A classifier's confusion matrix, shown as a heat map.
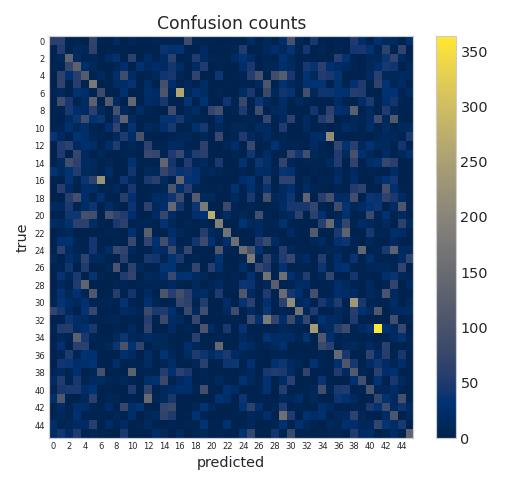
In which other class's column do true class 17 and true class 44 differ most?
15
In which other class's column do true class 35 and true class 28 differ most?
21
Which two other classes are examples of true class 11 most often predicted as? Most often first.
35, 21
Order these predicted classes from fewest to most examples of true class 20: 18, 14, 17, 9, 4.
17, 18, 9, 14, 4
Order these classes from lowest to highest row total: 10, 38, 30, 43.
10, 43, 38, 30
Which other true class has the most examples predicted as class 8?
26
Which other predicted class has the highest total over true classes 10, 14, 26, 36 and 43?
29
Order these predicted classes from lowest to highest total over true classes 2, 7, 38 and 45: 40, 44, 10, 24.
44, 40, 24, 10
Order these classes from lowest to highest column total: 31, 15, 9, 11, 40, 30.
11, 31, 40, 9, 30, 15
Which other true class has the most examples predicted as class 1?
41
